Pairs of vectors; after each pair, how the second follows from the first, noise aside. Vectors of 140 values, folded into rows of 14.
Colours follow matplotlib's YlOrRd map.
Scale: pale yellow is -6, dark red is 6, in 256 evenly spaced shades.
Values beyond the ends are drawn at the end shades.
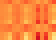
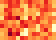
wrapped around, scaled up.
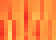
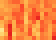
negated.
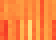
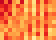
wrapped around, scaled up.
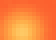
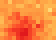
negated.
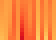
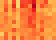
reversed.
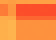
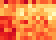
negated, scaled up.
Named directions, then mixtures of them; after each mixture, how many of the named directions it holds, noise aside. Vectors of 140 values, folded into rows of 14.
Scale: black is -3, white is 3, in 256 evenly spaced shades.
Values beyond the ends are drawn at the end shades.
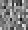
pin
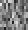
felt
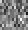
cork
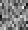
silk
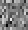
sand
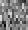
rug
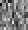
one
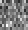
two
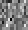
two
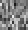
two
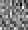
four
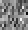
three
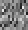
three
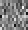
four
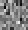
two
